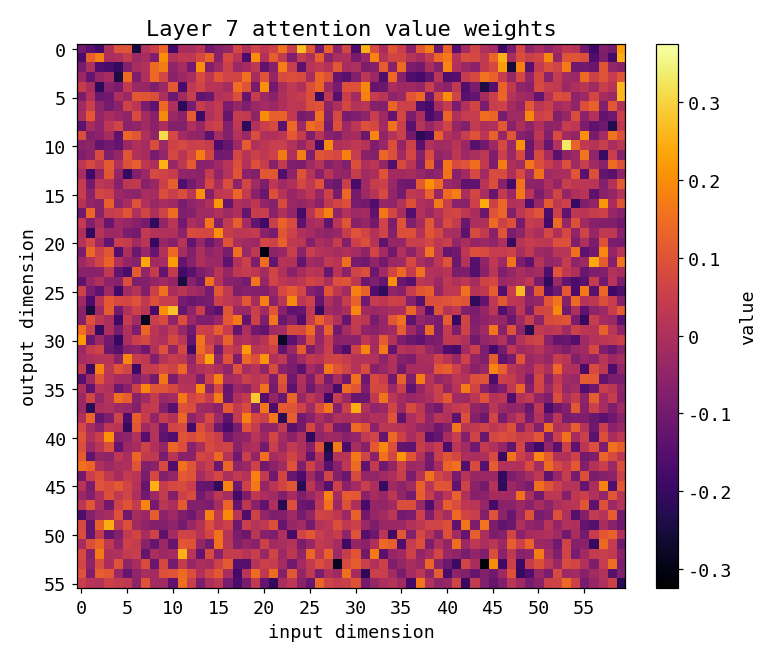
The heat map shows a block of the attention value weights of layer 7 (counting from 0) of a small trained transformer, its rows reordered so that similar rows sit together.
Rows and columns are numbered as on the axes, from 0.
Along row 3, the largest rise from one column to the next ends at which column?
5
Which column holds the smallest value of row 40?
25
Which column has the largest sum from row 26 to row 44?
30
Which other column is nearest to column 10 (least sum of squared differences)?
39
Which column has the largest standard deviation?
46
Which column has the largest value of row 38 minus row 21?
20
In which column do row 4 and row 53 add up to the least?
44
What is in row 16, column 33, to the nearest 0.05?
-0.05
